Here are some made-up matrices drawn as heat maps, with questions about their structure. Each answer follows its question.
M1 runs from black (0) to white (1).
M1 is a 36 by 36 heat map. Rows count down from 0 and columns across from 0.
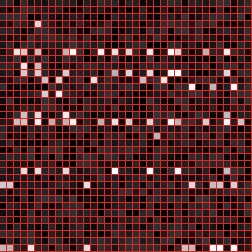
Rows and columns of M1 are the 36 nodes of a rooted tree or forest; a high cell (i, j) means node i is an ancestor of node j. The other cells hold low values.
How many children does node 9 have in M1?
1
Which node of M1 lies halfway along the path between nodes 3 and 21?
16
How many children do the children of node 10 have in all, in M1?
3
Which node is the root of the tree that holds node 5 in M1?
17
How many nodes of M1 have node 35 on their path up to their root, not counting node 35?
9
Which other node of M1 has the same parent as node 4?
26
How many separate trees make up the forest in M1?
6
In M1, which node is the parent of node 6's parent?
11
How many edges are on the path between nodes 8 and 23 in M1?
3
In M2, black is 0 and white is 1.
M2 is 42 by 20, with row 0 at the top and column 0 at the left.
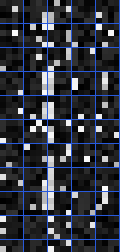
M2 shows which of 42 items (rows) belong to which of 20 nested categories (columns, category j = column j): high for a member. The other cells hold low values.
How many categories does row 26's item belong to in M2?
5
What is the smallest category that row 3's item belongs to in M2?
7
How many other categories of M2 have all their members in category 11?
5
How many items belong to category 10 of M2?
2
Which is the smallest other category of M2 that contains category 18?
2
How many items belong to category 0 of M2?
6
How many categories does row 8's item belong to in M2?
2
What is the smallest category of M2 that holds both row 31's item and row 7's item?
17
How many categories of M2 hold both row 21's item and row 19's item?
5
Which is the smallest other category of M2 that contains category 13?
5
